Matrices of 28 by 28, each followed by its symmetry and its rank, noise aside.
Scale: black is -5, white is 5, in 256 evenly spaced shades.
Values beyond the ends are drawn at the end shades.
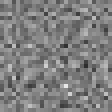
antisymmetric, rank four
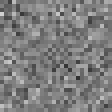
symmetric, rank six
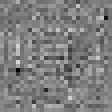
no symmetry, rank five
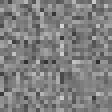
antisymmetric, rank six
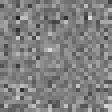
no symmetry, rank six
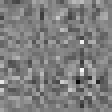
no symmetry, rank four
